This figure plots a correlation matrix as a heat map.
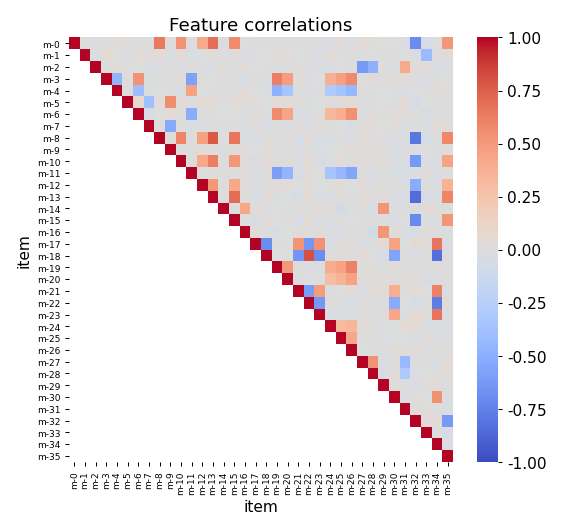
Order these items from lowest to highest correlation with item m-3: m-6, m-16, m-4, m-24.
m-4, m-16, m-24, m-6
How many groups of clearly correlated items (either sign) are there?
7
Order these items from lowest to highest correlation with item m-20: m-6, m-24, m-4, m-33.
m-4, m-33, m-24, m-6
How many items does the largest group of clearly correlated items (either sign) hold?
9
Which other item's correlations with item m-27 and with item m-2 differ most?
m-28
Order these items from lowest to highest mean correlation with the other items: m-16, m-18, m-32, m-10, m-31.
m-32, m-18, m-31, m-16, m-10
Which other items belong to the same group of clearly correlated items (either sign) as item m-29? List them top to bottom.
m-14, m-16
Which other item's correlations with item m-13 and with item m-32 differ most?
m-8
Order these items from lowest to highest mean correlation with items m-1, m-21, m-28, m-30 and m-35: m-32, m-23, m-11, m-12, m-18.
m-18, m-32, m-11, m-12, m-23
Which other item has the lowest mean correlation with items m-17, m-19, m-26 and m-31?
m-11
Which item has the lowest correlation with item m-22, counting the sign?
m-34
